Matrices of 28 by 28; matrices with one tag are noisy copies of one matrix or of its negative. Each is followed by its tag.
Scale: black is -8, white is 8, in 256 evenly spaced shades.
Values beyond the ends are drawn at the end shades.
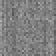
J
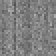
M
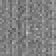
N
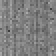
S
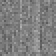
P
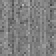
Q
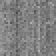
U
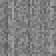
Q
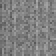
S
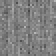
Q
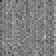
J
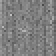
J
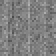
Q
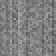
N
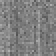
U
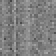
M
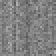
M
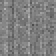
Q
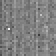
S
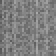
S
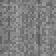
U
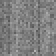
U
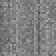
U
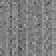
N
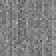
N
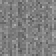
N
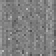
J
